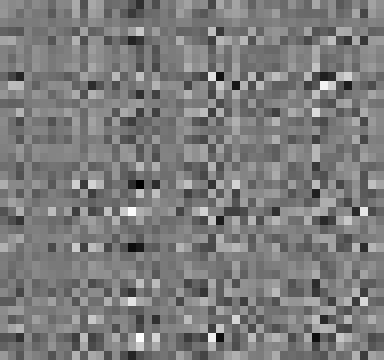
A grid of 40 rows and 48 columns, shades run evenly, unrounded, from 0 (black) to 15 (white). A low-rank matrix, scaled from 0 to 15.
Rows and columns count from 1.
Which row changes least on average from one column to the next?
3
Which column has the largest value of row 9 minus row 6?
27
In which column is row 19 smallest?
40
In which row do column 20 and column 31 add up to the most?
10
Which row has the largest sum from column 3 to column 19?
24
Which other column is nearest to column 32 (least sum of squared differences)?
43
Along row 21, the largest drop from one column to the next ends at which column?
11
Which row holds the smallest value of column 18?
21
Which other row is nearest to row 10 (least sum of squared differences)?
23
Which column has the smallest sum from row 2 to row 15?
18
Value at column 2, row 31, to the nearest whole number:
6
